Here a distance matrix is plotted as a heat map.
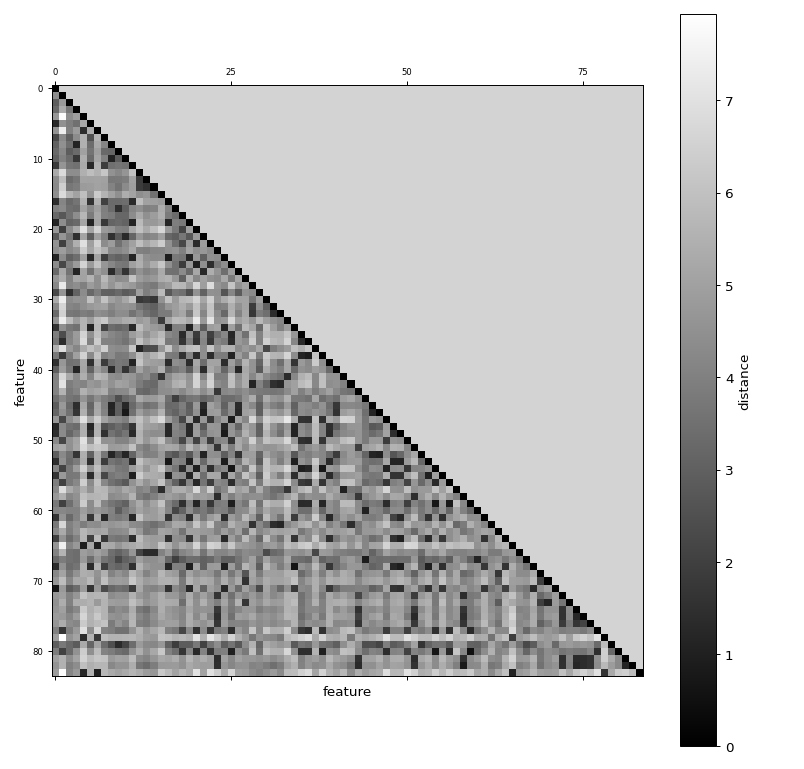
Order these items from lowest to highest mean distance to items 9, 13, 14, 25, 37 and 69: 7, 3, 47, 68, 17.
17, 3, 47, 68, 7
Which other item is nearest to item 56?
59
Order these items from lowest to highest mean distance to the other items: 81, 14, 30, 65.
14, 81, 30, 65
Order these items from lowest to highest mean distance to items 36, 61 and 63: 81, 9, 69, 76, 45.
69, 9, 45, 76, 81
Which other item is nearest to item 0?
71
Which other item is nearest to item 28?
42
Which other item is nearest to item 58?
82
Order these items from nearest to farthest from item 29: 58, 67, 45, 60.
45, 67, 60, 58
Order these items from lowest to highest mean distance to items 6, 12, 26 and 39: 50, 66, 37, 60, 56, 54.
66, 37, 60, 56, 54, 50
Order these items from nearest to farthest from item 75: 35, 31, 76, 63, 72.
72, 76, 35, 63, 31
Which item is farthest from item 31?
1
